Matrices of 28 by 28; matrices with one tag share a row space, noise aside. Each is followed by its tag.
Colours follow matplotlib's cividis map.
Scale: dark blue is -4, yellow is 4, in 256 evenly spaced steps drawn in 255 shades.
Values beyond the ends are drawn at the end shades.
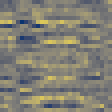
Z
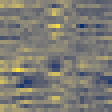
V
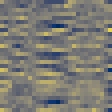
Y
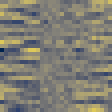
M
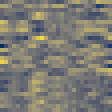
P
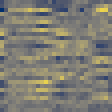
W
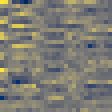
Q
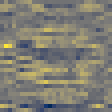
Z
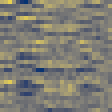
Z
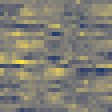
V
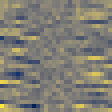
M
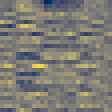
Z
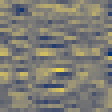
Y
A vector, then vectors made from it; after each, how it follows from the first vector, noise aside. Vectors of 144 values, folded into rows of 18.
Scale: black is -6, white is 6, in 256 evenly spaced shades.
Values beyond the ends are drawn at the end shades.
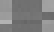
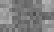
copied.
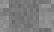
wrapped around, shrunk.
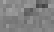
wrapped around, negated, partly zeroed.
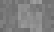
wrapped around, shrunk.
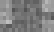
copied.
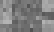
copied.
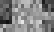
negated, scaled up.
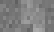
wrapped around, shrunk.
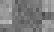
copied.
